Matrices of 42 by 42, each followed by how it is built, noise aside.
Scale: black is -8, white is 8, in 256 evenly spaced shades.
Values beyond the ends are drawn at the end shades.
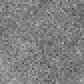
smooth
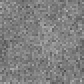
smooth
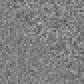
upper triangular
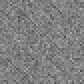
Toeplitz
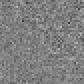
upper triangular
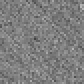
Toeplitz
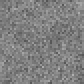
smooth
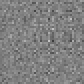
low rank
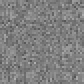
blocks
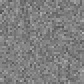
noise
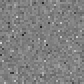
sparse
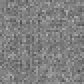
blocks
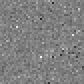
sparse
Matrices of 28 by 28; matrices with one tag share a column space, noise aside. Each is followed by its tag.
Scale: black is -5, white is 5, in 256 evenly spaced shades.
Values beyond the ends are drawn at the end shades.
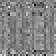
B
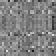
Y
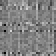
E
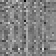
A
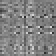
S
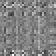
B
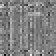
B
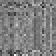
B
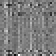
B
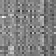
S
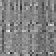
E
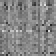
E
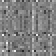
Y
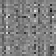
S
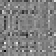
Y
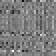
Y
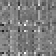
E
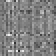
Y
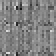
E
